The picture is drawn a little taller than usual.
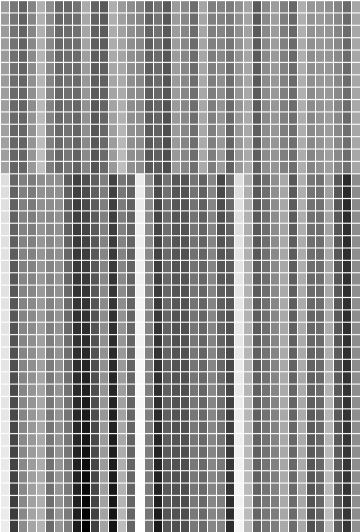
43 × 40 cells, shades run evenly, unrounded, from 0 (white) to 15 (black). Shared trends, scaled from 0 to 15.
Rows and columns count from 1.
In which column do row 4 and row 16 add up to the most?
39
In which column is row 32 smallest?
16
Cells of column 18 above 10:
29
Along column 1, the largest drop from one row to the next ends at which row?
15
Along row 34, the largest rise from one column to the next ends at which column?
2
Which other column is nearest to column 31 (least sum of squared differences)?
40
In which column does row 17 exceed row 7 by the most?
13
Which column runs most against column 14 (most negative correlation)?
19
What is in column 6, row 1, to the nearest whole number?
7
